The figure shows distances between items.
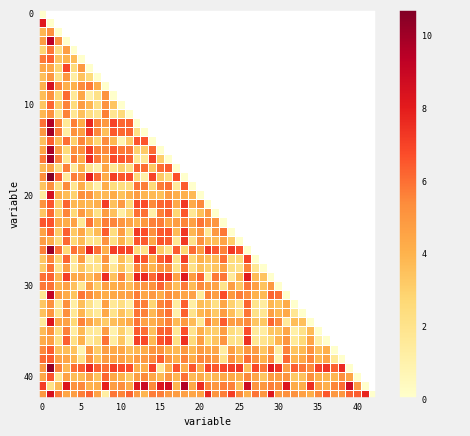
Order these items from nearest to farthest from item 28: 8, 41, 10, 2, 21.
2, 21, 10, 8, 41
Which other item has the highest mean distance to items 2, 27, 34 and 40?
1
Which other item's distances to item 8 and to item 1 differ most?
42
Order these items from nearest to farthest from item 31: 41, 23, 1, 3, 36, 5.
3, 36, 5, 23, 41, 1
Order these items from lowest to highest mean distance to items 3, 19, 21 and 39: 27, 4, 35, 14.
4, 35, 27, 14
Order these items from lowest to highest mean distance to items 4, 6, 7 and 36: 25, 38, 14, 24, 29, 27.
27, 25, 24, 14, 29, 38
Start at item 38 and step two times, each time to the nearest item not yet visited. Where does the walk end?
37
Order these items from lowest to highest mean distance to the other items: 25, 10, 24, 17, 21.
17, 25, 10, 24, 21
